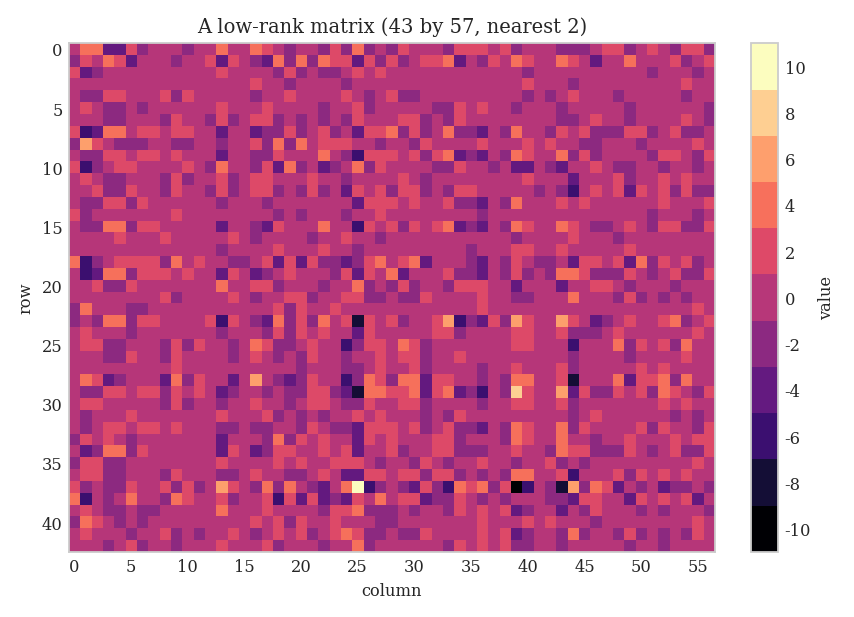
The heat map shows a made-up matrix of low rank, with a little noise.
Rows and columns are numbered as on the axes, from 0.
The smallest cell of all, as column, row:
39, 37
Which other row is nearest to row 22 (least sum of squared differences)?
40
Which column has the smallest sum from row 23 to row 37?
25
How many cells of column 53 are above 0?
9
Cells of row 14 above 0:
3
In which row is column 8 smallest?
28
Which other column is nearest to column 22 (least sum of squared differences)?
33
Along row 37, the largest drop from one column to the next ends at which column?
26
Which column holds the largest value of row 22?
1
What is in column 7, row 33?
0
